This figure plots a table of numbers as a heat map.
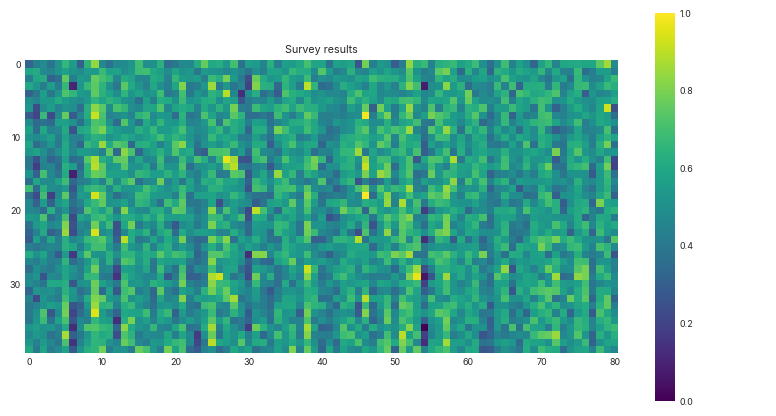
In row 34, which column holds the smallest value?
6
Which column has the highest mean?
9
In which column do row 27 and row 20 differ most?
31
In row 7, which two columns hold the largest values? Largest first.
46, 9
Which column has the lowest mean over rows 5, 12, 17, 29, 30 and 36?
54
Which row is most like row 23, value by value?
34
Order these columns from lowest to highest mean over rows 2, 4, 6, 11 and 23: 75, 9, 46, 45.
45, 75, 46, 9
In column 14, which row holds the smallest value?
11
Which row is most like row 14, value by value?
32
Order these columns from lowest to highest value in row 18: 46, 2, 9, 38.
2, 38, 9, 46
